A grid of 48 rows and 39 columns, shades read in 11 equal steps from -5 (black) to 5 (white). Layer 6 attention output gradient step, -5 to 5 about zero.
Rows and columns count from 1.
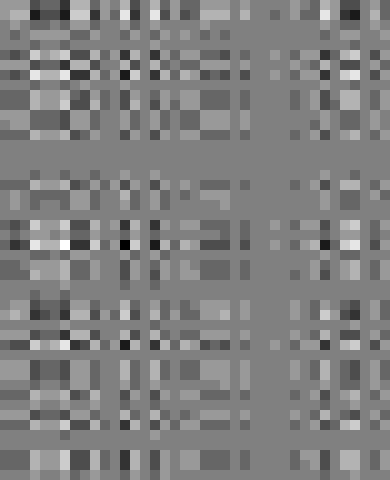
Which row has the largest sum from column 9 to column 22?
2
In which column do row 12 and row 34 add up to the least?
7
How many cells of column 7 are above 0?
21
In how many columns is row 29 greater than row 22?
1
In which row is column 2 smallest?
25
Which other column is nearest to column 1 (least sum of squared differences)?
30
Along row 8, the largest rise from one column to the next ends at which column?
14
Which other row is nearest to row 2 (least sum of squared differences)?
32
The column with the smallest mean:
13
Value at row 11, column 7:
3
